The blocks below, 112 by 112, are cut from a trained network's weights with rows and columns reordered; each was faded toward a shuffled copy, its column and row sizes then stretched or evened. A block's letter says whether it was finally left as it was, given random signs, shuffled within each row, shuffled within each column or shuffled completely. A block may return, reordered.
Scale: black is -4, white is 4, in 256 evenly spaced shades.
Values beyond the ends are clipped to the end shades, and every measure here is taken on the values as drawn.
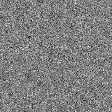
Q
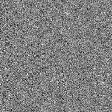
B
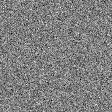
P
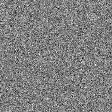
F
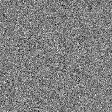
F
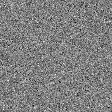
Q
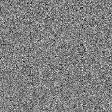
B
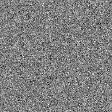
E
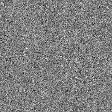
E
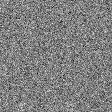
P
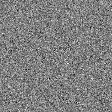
Q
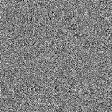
B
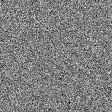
P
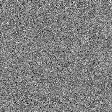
Q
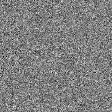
E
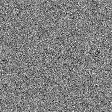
Q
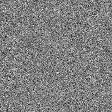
F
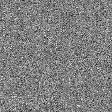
F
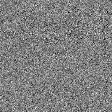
E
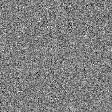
E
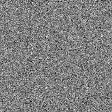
E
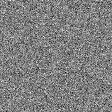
Q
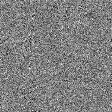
F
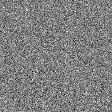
E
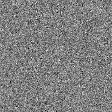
F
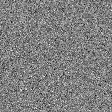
P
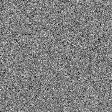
Q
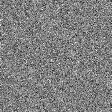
F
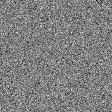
Q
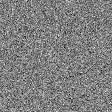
P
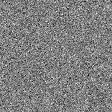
P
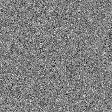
F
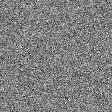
F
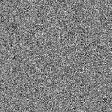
B
